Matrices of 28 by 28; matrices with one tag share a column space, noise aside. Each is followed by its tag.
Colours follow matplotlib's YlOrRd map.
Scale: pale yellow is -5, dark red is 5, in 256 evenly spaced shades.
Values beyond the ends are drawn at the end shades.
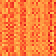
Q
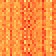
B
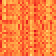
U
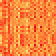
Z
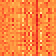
Q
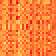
U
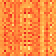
Q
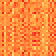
Q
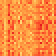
U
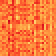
U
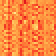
U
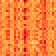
B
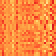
U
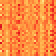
U
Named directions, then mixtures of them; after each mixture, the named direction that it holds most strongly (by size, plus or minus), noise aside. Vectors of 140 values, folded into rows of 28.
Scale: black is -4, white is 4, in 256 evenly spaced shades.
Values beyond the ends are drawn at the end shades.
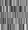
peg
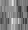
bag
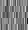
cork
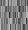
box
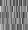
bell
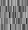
box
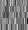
cork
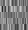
peg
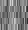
cork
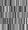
peg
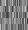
cork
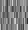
cork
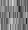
box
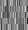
cork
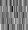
bell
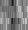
bag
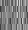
bell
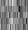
box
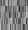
box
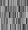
box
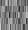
box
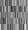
peg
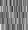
bell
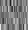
peg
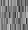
box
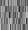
box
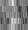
bag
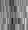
bag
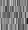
cork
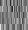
bell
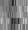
bag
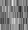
bag
